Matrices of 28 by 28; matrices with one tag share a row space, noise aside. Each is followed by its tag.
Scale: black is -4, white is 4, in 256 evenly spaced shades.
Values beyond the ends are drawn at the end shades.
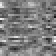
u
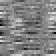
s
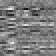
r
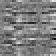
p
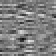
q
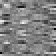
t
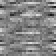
s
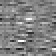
q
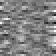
t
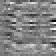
p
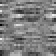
s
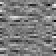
u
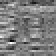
r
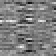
q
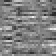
p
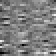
t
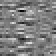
q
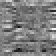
p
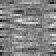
s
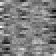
t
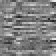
p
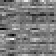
r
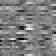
q
